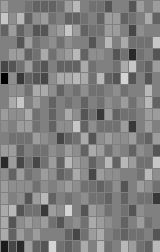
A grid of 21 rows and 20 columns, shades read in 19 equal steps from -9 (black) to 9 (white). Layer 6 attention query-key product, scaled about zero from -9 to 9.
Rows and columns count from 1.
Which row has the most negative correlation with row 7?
2
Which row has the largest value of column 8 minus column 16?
16
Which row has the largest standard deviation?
7
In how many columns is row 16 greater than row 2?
8
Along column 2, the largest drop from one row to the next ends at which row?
19
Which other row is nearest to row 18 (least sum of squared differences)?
13
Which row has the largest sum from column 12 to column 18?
21
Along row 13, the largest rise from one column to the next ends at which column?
12
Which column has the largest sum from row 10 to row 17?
10
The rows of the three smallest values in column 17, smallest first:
5, 11, 3
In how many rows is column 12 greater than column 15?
8
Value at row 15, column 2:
-2
